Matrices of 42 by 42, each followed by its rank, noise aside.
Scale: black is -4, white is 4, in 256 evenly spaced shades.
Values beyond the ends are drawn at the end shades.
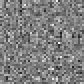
seven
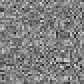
seven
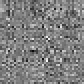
four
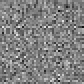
eight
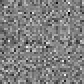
seven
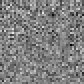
eight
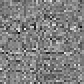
six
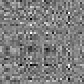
five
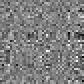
five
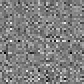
five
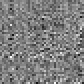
five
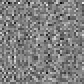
seven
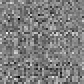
seven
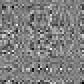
four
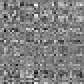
four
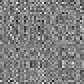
four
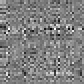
four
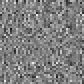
five
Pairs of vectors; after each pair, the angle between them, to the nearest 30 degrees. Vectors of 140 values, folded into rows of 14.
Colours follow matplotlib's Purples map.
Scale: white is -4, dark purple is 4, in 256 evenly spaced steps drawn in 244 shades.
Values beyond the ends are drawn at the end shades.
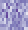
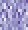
30 degrees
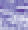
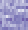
150 degrees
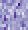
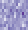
150 degrees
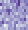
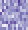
60 degrees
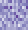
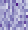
120 degrees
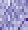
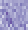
90 degrees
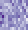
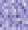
60 degrees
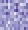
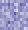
150 degrees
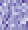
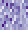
90 degrees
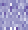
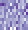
30 degrees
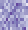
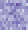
30 degrees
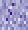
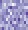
150 degrees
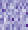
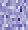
60 degrees
